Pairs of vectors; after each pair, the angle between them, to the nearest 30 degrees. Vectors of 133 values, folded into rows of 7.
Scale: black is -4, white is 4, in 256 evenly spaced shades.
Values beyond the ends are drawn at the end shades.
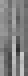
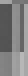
90 degrees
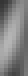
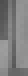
60 degrees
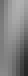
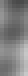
150 degrees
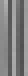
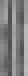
30 degrees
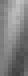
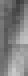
150 degrees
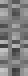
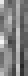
90 degrees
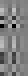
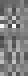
150 degrees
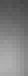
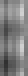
120 degrees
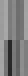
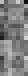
120 degrees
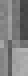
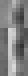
90 degrees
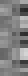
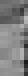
60 degrees
